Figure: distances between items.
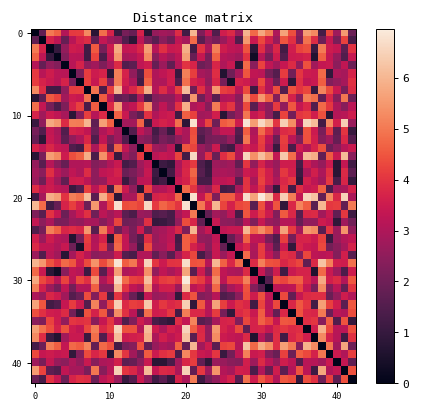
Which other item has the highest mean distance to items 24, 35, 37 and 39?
28
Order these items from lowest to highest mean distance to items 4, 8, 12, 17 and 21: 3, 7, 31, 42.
42, 3, 7, 31
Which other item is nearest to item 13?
1
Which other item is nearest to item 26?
6
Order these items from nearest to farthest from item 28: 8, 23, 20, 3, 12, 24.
23, 3, 12, 8, 24, 20
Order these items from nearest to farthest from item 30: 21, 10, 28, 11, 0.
10, 21, 28, 0, 11
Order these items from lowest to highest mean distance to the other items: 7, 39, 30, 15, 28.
39, 7, 15, 30, 28
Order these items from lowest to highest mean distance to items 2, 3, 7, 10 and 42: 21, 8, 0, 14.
21, 14, 8, 0
